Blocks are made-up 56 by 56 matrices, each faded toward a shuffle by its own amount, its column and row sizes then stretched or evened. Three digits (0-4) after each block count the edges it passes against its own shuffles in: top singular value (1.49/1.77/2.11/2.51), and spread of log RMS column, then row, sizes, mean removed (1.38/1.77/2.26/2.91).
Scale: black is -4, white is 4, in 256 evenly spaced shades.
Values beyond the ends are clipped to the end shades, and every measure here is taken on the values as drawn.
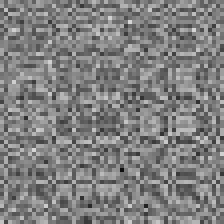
4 0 3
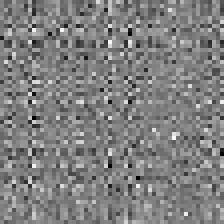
4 3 2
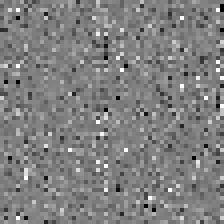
0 2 0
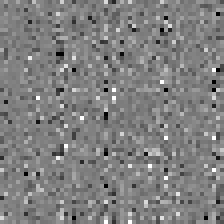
2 3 1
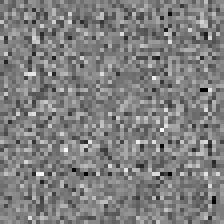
2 2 2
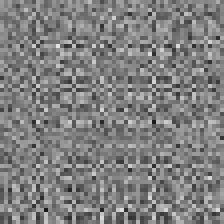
4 3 3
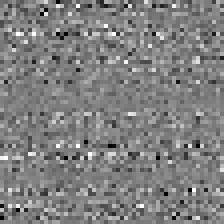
1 0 4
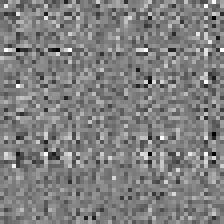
3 2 3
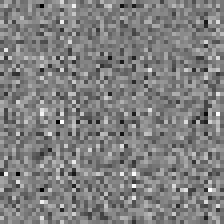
2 3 2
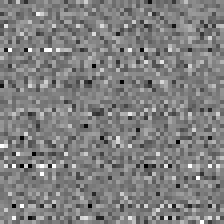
2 0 3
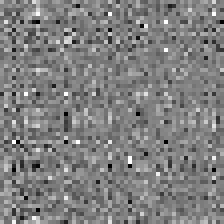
3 3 2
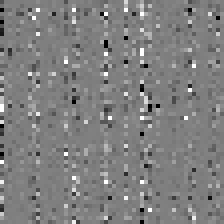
0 4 1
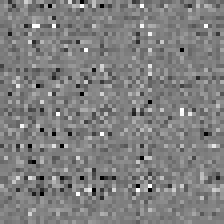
0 2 3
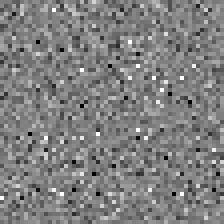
0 0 1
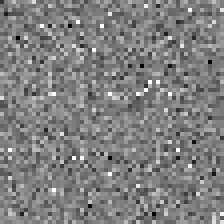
0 0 1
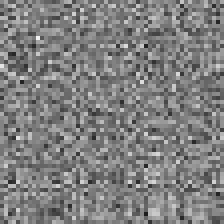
3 1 2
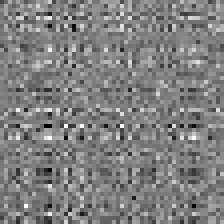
4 3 4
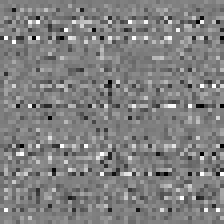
2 1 4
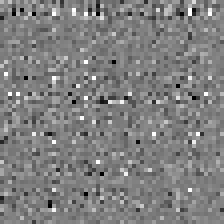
1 1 3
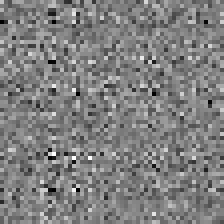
2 2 2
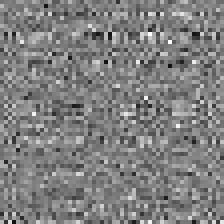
3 0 3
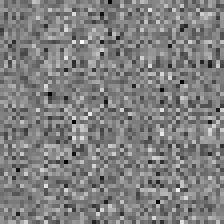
3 2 0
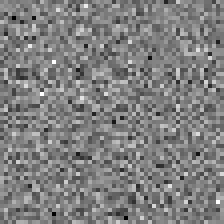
3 0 0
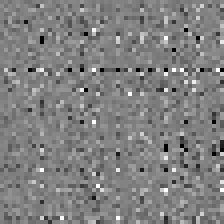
2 3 2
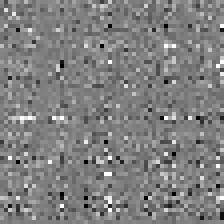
1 3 3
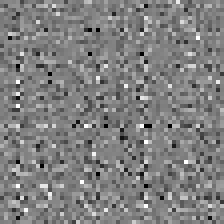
3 2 2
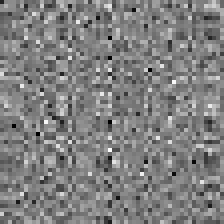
4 2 1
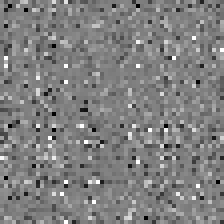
1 2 2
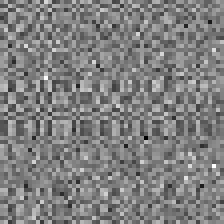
4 1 1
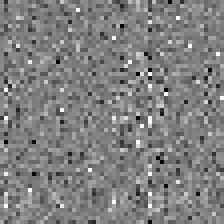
2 2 0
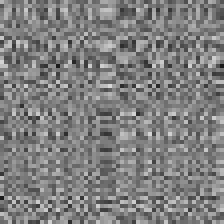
4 2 4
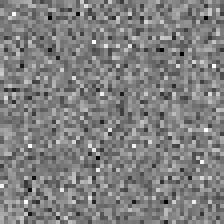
0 0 1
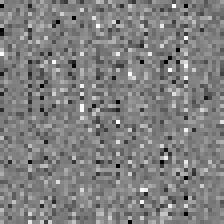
2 3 0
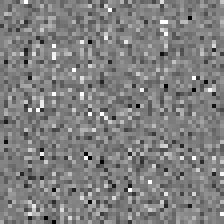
1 2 0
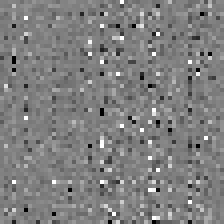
0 3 1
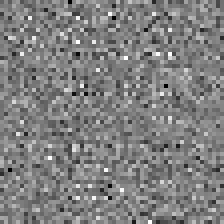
2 0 2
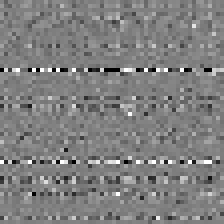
4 0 4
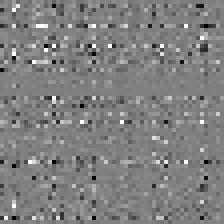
1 2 4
